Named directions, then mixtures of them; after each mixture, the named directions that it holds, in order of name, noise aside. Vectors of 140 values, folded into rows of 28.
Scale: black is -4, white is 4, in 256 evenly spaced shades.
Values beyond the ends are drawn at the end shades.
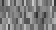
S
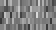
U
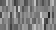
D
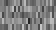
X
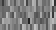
D, S, X.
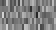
S, U, X.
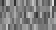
D, S.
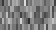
S, X.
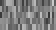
D, S.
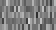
X.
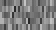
U, X.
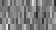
S.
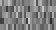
S, U, X.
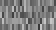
X.
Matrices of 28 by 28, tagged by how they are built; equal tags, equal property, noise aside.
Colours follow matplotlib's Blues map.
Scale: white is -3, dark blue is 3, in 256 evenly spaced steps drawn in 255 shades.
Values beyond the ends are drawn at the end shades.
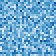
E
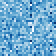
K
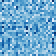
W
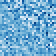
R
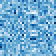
W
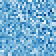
R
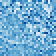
R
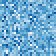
K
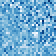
R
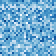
E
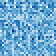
E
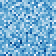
E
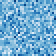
W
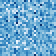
K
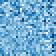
R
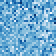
R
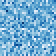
E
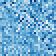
R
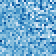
R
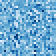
K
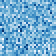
W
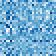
W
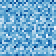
E
